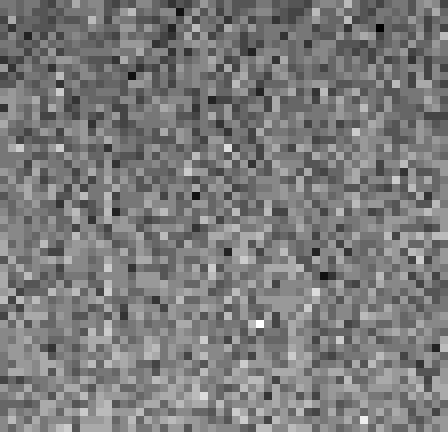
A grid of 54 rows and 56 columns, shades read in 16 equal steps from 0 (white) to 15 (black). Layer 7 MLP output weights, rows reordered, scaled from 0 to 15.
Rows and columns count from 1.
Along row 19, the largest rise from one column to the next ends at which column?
30
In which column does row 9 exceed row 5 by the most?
56
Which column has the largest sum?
40
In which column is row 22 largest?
51
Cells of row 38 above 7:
27
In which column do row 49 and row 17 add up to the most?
29
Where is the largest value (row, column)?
4, 48
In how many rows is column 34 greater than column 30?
20
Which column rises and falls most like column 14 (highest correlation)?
37
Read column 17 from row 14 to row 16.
8 7 10
